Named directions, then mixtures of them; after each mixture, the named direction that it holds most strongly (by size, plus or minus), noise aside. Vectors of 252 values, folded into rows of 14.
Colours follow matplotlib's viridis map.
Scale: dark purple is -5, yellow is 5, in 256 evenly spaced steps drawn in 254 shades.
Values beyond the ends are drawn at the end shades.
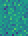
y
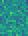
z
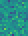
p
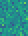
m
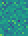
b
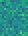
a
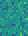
m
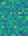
a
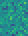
y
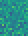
m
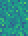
m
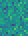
y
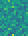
p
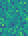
m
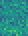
z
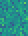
m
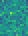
z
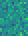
m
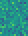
m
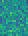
z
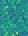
y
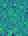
y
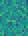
z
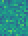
z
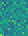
b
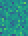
m
